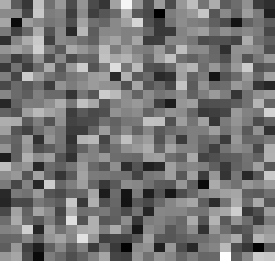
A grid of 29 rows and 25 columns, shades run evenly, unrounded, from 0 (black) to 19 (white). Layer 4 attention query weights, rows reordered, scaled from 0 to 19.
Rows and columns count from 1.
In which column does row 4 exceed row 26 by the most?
4
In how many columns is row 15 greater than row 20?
14
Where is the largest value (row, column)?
29, 21
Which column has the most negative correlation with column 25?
19
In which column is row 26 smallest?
13
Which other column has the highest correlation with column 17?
23
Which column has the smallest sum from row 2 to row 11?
15
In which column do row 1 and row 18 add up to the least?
7
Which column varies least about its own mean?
6
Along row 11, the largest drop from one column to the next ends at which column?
22
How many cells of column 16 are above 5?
25
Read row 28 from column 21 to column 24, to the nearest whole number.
14 6 4 0
